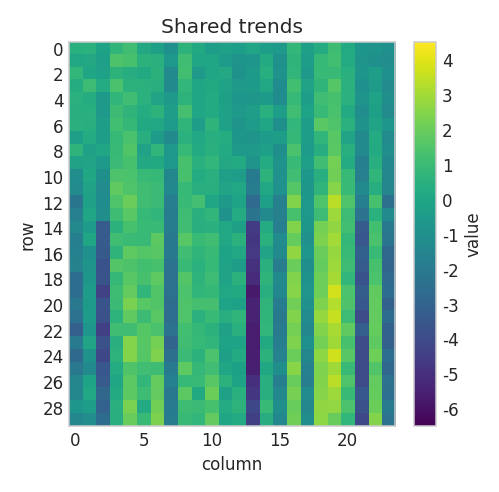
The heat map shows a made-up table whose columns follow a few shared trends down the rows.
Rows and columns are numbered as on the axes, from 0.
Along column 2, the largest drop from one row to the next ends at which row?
14
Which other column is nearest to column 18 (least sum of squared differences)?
16
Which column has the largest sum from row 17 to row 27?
19
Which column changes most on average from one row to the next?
0
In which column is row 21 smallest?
13
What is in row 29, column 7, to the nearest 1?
-2
